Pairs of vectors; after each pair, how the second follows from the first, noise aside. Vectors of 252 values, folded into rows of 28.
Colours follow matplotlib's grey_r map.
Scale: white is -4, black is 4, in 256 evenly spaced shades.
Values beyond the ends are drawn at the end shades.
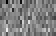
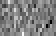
shuffled.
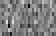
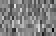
shuffled.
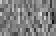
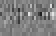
negated, partly zeroed.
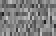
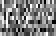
reversed, scaled up.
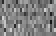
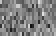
shuffled.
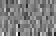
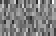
reversed.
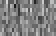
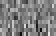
reversed.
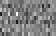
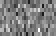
shuffled.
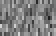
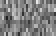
reversed.
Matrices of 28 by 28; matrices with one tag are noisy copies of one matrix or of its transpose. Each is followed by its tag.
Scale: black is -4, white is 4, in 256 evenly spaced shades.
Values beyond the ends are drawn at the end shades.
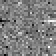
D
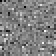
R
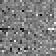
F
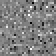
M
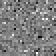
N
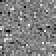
R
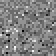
M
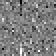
D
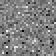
M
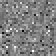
M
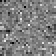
R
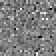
N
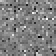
N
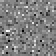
M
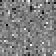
R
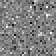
M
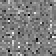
N
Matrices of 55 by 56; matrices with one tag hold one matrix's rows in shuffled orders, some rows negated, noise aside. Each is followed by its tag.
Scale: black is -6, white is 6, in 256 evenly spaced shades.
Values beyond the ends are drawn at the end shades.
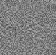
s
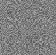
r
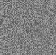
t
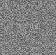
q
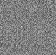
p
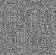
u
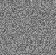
u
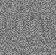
u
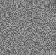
s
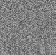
s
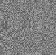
t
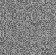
u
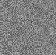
t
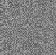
t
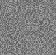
r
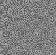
t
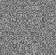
q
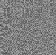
t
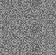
q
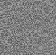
t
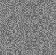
r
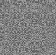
q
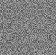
p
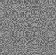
q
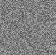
s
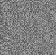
t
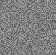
s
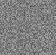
u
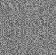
r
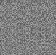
u
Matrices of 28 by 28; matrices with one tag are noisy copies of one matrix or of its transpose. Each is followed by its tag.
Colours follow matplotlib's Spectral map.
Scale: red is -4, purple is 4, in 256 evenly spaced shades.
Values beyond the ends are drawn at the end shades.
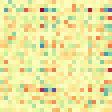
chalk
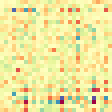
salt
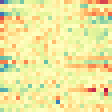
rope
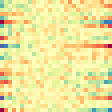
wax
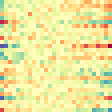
wax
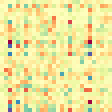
chalk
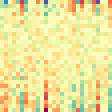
wax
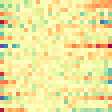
wax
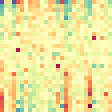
rope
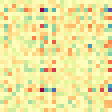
chalk
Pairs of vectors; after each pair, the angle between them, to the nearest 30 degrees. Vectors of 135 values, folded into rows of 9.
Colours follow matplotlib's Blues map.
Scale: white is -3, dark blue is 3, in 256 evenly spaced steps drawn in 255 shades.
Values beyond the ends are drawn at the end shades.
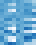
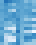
30 degrees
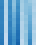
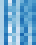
150 degrees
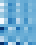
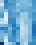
60 degrees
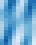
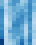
90 degrees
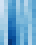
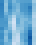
120 degrees
